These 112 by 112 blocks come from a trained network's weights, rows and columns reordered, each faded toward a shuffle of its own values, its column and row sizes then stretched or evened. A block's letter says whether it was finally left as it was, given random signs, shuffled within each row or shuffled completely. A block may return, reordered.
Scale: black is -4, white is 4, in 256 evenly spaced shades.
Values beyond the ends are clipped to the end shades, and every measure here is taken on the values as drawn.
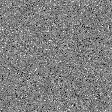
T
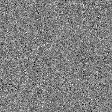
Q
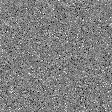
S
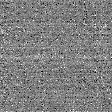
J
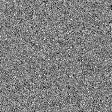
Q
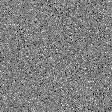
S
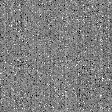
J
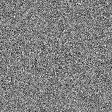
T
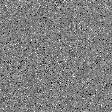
Q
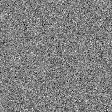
T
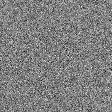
T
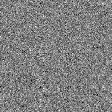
J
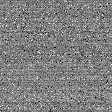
T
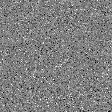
T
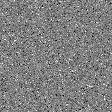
S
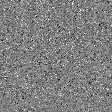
T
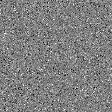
Q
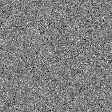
T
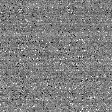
J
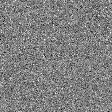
Q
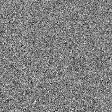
Q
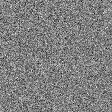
S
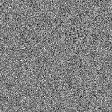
J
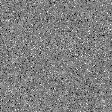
Q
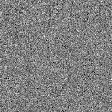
J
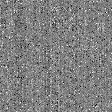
J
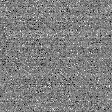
J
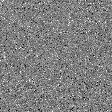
T
